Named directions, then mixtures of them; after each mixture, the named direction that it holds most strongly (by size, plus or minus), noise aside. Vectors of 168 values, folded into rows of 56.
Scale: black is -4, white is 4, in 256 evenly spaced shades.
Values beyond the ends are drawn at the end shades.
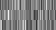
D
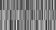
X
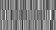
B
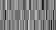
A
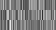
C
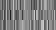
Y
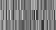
Y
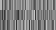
X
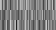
X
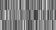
D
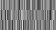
B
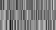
X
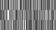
D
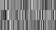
C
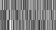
C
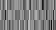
A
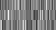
D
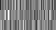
D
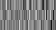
A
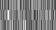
D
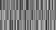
X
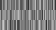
X
